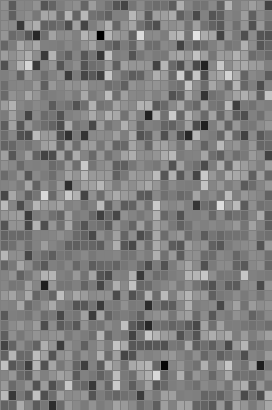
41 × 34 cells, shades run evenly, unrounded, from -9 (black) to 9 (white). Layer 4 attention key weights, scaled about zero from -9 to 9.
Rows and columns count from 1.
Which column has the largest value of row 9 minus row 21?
25
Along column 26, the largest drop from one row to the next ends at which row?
7
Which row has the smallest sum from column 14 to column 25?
33
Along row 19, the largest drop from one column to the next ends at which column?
9
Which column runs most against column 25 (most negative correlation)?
13
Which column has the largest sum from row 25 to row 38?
24
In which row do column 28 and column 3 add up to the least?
3
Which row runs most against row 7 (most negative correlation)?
38
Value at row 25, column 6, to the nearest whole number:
2
